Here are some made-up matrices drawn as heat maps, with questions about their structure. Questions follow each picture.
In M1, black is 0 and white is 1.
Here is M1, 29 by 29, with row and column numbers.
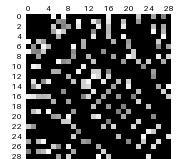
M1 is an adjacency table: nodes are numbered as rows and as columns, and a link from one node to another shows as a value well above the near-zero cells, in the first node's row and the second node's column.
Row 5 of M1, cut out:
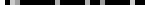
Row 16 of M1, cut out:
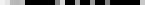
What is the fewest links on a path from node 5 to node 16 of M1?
2
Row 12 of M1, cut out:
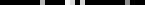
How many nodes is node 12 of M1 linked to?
5
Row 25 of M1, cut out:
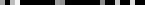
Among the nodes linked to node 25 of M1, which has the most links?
node 2
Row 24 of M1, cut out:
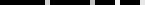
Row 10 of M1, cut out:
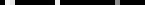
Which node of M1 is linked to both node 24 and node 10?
node 23
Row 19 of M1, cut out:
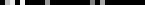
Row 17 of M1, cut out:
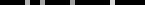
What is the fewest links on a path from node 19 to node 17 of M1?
3
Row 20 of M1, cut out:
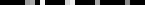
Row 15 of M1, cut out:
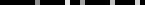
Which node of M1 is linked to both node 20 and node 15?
node 13
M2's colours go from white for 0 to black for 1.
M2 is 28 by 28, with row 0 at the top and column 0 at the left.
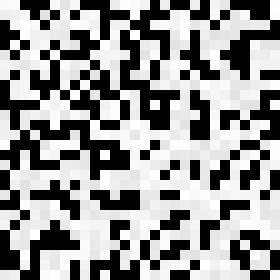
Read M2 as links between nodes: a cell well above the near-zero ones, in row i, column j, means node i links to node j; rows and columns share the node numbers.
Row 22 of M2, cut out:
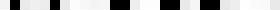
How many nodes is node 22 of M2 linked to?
8
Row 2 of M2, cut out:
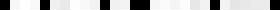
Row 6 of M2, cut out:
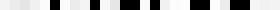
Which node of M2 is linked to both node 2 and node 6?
node 13
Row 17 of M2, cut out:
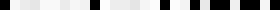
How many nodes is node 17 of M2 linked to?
9
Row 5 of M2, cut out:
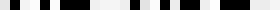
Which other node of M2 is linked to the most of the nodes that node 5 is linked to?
node 12
